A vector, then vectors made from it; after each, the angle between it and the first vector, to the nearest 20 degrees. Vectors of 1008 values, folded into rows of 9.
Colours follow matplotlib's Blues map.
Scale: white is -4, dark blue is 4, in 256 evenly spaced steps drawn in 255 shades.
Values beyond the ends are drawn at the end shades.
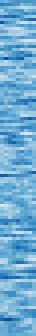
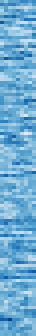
20 degrees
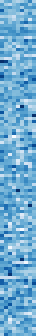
120 degrees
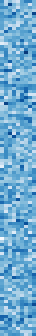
80 degrees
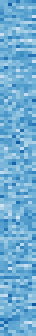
60 degrees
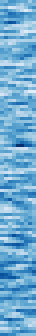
60 degrees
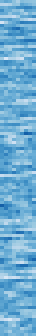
160 degrees
